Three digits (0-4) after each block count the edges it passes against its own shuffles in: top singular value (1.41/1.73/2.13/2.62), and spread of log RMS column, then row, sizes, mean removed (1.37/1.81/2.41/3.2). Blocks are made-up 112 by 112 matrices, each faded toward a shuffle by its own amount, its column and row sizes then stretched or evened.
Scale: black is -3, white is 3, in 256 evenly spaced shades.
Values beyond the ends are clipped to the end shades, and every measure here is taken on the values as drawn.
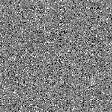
2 1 1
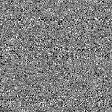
2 0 3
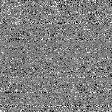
1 0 4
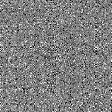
3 2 1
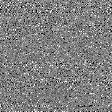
2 0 3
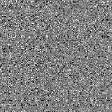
3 2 3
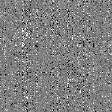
2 4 2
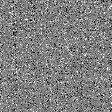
0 2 1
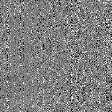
2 4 0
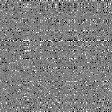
4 2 4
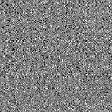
3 2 2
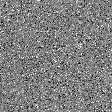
1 0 0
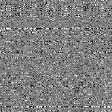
3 0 4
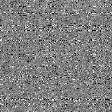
3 2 4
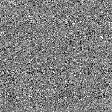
2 1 2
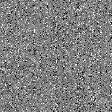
1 3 0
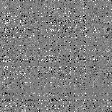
0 3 4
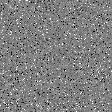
0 1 1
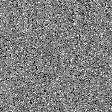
0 1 0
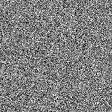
1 0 0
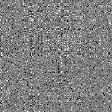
3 3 2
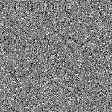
2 1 0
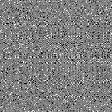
4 0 2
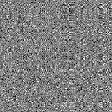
4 1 1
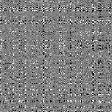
4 4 4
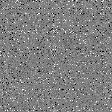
0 1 3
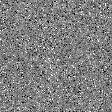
0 1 0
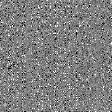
2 4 1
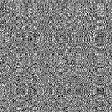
4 1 2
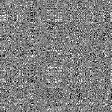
3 3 2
